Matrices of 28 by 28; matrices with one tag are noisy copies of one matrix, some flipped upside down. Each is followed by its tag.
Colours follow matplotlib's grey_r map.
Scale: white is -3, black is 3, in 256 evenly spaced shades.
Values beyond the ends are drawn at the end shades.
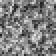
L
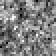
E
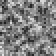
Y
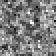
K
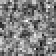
L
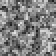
K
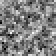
Y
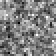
E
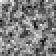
L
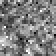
E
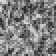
L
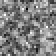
K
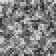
L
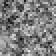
E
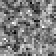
K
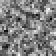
Y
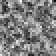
Y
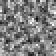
Y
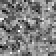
K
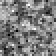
E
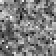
E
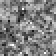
E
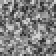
L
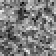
E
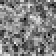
L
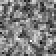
L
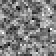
K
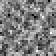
Y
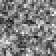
E
